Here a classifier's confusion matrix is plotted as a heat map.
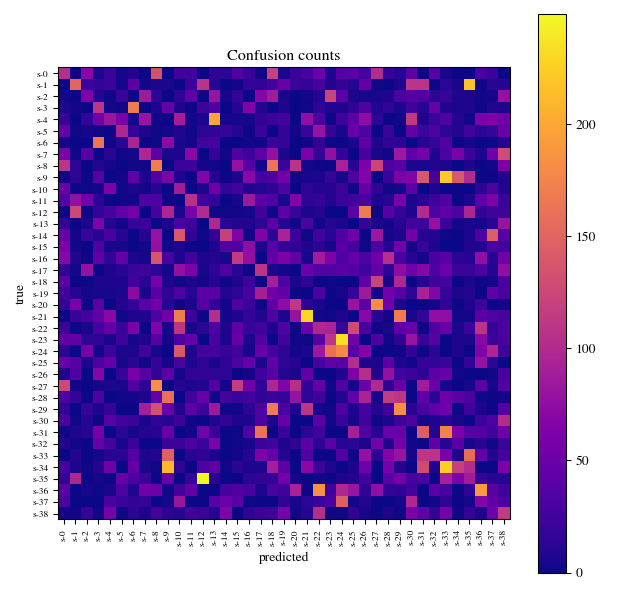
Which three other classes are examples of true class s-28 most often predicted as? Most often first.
s-9, s-29, s-26
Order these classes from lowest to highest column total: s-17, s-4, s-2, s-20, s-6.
s-2, s-4, s-20, s-6, s-17
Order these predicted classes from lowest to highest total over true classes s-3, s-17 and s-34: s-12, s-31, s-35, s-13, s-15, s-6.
s-15, s-12, s-13, s-35, s-31, s-6
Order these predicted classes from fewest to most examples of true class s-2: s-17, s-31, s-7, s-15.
s-15, s-31, s-17, s-7
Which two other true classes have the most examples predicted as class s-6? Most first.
s-3, s-19
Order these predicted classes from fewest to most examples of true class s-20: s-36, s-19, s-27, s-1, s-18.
s-36, s-18, s-1, s-19, s-27
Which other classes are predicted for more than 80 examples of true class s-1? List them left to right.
s-12, s-30, s-31, s-35
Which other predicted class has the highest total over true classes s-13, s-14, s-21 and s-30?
s-10
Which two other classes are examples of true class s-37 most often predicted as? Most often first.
s-24, s-30
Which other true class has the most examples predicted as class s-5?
s-4
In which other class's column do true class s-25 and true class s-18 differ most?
s-27
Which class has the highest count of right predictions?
s-21
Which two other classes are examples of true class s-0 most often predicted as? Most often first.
s-8, s-18
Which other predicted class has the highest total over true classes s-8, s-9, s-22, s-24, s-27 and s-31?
s-33
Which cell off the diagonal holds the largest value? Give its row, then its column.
s-35, s-12
